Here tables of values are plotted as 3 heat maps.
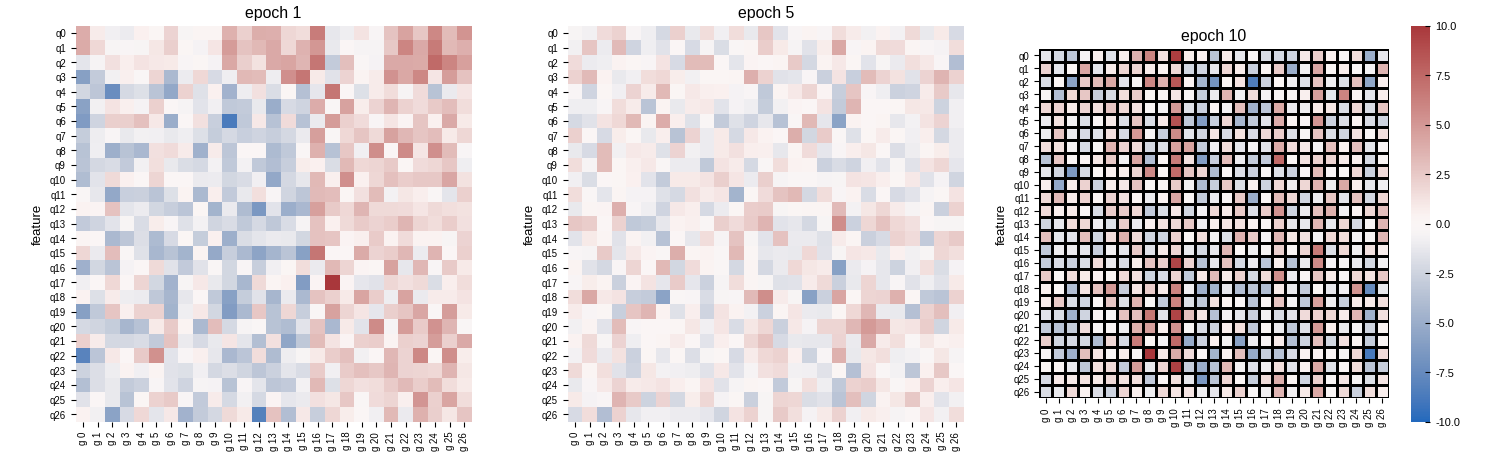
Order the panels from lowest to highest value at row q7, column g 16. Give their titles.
epoch 5, epoch 10, epoch 1
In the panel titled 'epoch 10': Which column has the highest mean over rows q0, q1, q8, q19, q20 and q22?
g 10
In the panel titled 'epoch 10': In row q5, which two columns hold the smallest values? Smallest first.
g 12, g 15
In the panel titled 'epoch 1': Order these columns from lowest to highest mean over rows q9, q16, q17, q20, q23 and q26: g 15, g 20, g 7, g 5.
g 7, g 15, g 5, g 20
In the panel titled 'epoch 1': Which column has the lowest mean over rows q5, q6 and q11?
g 10
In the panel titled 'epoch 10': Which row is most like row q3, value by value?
q10
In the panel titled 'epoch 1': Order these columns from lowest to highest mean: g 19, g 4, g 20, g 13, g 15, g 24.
g 13, g 15, g 4, g 19, g 20, g 24
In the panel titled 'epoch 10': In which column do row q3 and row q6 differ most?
g 23
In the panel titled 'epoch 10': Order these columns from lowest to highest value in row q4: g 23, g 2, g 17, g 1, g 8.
g 17, g 23, g 8, g 2, g 1
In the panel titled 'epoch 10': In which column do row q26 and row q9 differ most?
g 2
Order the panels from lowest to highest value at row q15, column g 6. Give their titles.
epoch 1, epoch 10, epoch 5
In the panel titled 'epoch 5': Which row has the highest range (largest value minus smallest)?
q18
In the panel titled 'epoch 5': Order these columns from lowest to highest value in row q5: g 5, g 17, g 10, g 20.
g 5, g 10, g 20, g 17
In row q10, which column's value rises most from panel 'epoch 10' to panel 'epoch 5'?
g 13
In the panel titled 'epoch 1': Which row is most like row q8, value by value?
q20
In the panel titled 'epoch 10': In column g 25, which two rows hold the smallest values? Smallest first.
q23, q18
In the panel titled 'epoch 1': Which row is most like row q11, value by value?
q14
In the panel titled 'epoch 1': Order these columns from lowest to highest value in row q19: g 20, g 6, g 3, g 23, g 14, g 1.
g 6, g 1, g 20, g 3, g 14, g 23
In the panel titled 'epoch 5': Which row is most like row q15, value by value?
q8
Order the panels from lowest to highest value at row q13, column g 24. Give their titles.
epoch 10, epoch 5, epoch 1
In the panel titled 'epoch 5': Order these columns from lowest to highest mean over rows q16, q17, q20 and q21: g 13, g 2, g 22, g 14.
g 14, g 2, g 22, g 13
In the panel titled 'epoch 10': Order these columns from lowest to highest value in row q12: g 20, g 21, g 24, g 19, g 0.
g 19, g 20, g 24, g 0, g 21
